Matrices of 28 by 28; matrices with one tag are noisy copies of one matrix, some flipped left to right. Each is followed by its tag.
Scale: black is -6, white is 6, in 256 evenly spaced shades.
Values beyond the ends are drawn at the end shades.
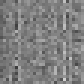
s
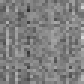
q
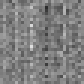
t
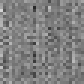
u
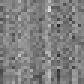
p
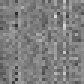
s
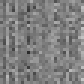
q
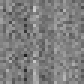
p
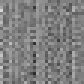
u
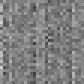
u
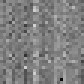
p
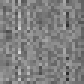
s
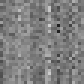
p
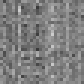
t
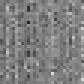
q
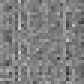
s
